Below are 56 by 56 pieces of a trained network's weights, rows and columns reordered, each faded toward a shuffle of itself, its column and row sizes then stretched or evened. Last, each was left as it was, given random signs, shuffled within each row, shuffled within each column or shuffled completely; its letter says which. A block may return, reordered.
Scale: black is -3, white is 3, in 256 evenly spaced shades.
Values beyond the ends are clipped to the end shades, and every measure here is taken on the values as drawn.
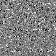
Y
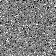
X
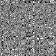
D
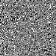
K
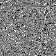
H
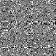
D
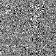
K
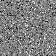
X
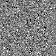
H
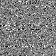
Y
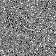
X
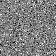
X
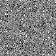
H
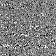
Y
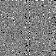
D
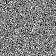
X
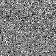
Y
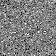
X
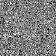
K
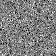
X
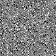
H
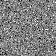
X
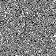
Y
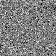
X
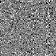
D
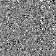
K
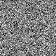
H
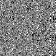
H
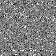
Y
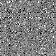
K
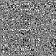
D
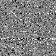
Y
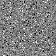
H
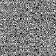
D
